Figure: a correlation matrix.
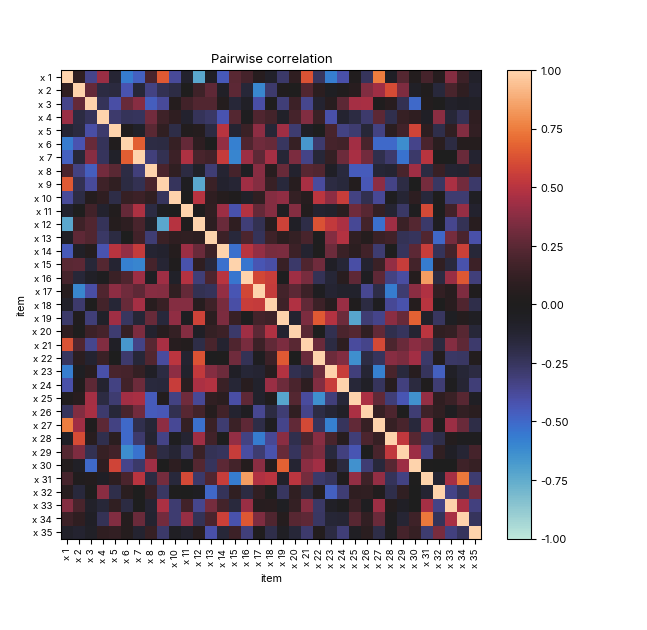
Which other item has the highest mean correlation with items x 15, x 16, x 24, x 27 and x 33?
x 21
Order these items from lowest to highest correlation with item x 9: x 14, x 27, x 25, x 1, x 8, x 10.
x 10, x 14, x 25, x 8, x 27, x 1
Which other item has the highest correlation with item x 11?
x 31
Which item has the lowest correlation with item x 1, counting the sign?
x 12
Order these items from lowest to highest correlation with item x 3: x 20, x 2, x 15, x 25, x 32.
x 15, x 32, x 20, x 2, x 25
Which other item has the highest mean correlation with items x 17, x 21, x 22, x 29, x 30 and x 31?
x 19
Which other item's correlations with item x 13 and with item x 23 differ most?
x 27
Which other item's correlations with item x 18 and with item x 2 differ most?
x 17
